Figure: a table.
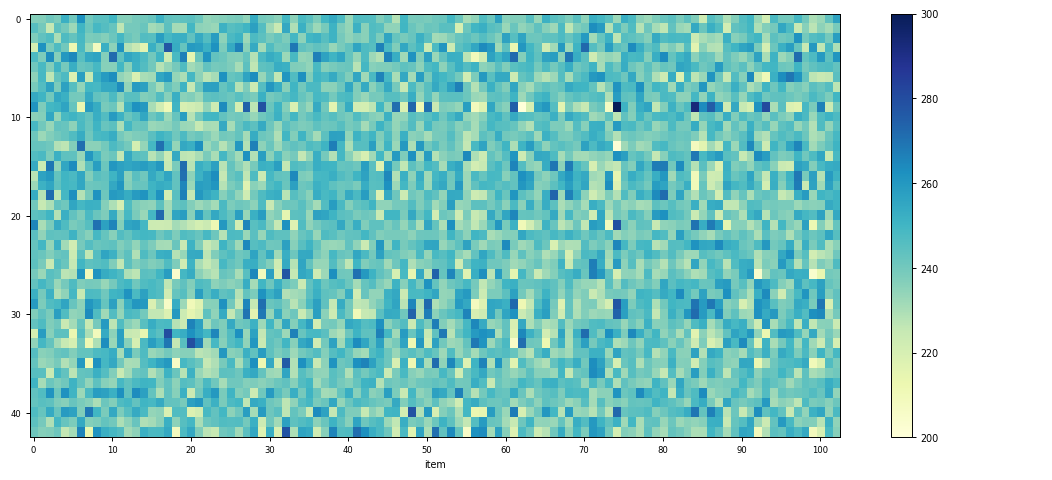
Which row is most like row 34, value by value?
11
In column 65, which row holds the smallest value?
33
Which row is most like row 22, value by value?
37
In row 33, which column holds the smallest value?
61
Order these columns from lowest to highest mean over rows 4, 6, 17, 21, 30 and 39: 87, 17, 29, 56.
56, 17, 87, 29
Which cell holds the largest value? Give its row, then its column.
9, 74
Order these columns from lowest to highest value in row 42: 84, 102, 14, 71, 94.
84, 102, 94, 14, 71
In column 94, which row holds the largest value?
30
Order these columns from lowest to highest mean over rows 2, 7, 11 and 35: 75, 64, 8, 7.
7, 64, 75, 8
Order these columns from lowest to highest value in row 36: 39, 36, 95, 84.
36, 39, 95, 84
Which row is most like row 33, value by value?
31
